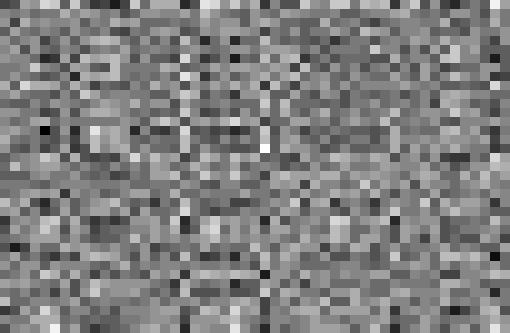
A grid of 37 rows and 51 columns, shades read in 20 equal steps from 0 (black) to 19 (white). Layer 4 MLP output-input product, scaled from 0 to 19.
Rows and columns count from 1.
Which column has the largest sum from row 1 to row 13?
19
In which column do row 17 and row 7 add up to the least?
50
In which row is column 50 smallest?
29
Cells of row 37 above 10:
21
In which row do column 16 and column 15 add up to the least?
23
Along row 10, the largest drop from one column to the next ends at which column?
27
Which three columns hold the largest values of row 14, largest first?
24, 17, 39
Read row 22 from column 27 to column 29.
9 7 10
